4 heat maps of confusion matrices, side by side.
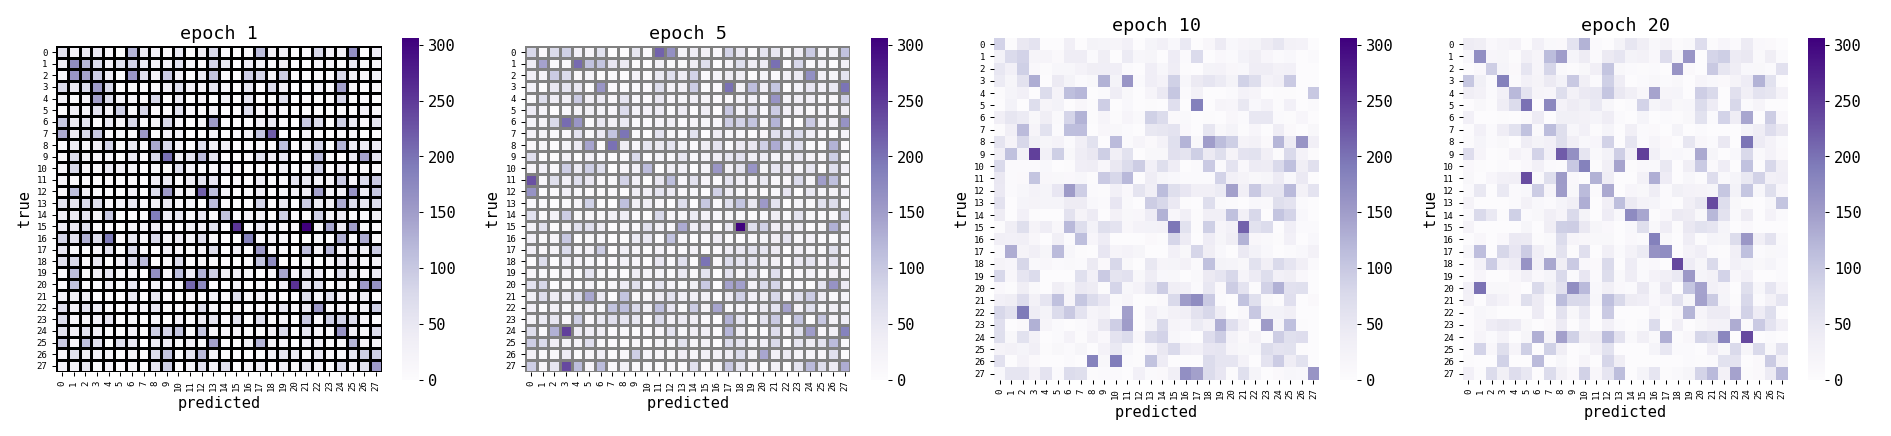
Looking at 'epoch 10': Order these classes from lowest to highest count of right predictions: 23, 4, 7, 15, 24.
4, 24, 7, 23, 15
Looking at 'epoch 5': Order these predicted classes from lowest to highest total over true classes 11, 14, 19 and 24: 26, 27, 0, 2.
26, 2, 27, 0
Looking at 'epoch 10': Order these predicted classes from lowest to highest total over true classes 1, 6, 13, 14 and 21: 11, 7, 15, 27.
27, 11, 15, 7
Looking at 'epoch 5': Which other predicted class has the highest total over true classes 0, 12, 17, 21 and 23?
11
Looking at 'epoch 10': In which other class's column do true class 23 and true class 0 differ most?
11
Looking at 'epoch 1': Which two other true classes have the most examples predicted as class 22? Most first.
12, 9
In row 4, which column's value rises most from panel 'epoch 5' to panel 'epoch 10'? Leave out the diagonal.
7
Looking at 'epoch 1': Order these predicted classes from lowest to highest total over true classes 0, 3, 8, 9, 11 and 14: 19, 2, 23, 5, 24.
5, 23, 2, 19, 24
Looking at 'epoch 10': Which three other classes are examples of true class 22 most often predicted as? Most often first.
2, 11, 6
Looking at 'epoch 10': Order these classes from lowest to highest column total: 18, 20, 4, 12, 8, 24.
12, 4, 8, 20, 24, 18
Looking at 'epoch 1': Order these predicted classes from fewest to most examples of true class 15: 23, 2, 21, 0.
0, 2, 23, 21
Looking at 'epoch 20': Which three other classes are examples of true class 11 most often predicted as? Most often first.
5, 8, 16
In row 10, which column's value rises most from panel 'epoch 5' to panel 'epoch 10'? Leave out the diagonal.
25
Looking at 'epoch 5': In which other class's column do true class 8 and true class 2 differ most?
7
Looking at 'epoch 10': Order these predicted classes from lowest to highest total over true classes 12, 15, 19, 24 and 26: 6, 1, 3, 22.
1, 3, 22, 6
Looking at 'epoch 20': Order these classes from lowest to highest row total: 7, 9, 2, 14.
7, 2, 14, 9
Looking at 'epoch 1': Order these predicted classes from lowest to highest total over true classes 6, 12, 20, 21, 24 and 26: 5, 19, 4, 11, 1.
5, 4, 19, 11, 1
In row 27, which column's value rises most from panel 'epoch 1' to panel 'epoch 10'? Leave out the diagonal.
16
